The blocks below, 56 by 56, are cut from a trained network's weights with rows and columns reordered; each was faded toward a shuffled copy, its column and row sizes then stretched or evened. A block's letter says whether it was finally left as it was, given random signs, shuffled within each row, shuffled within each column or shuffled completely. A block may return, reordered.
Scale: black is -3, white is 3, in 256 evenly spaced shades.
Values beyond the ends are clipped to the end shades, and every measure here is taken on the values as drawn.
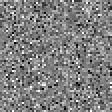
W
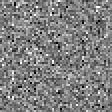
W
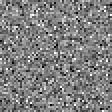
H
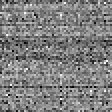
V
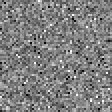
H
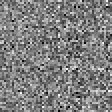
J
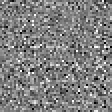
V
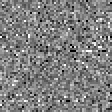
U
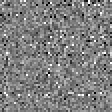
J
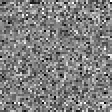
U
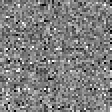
J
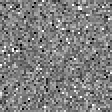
H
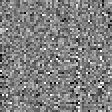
V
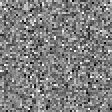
W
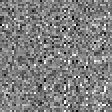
V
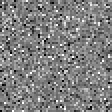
W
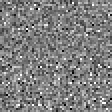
U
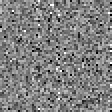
W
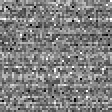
U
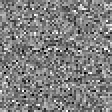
U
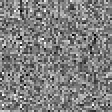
V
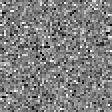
H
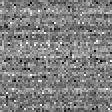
U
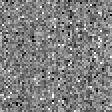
W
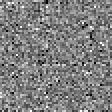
J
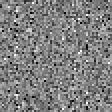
W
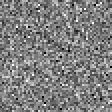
H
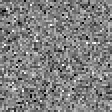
H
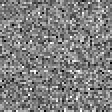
U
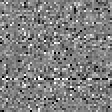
V
